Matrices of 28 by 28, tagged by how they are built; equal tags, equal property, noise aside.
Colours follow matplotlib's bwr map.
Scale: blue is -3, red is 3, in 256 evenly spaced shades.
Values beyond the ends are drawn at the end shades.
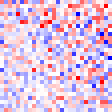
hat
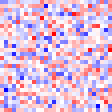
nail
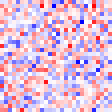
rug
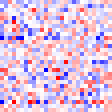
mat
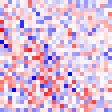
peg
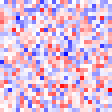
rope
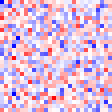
nail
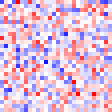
rope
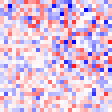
hat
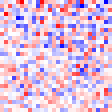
hat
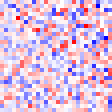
hat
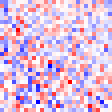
peg
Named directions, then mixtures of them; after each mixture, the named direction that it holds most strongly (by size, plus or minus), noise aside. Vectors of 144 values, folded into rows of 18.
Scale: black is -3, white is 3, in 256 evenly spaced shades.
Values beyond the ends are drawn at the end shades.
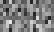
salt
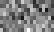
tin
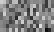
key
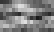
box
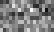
tin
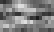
box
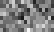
tin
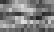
box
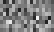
salt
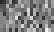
key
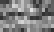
box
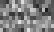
tin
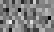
salt
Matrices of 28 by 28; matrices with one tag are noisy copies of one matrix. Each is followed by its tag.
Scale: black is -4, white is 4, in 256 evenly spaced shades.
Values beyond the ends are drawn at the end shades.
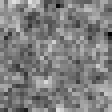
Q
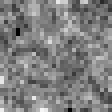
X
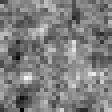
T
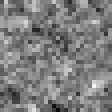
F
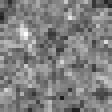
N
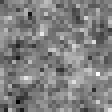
T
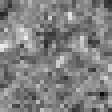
N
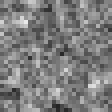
F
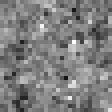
T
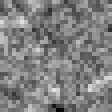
F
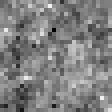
T
